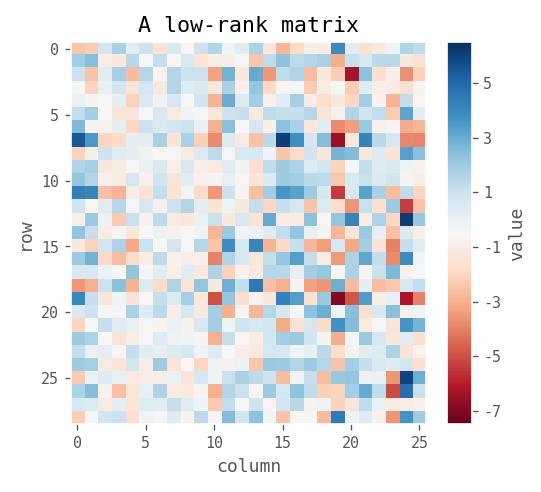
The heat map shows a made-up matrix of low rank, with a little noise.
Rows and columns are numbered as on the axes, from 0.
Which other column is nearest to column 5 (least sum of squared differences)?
7
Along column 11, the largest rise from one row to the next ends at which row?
18
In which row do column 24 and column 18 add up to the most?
13
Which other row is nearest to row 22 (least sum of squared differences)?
14
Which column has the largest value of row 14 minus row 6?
24
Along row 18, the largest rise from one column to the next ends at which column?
19
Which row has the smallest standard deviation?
23
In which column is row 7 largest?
15
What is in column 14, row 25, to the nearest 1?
1
